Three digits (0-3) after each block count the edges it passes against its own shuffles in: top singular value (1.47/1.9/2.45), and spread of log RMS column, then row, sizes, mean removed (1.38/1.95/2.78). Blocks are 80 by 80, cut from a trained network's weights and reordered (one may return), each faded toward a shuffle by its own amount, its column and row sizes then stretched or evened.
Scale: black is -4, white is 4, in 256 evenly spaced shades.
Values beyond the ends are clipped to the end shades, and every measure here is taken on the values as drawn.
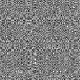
3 0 2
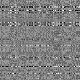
3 1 3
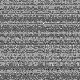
3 1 0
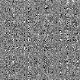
0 3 2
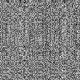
2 1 0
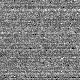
2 0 1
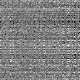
3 3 1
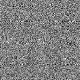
1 1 2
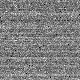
2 1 0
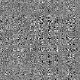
0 3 3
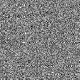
1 0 2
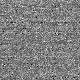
0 0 1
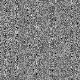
0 3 0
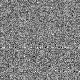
1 0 1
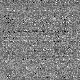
0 1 2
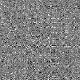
2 1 2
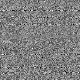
0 0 3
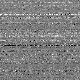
2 0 3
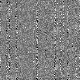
0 3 0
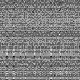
3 2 0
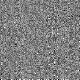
1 2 1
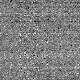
1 2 1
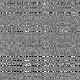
3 1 3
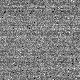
1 1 0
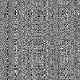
2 3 1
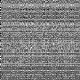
3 2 1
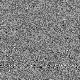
0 0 2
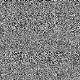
0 1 3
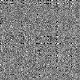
1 2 2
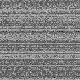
3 0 1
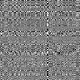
3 1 3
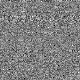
0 0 3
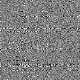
0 2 3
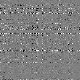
2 2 3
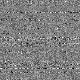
0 0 3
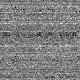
2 0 2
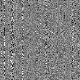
0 3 1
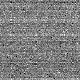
2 2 0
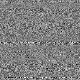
0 1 3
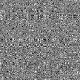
2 0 2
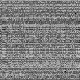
3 1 1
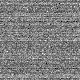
2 0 1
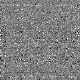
0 2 2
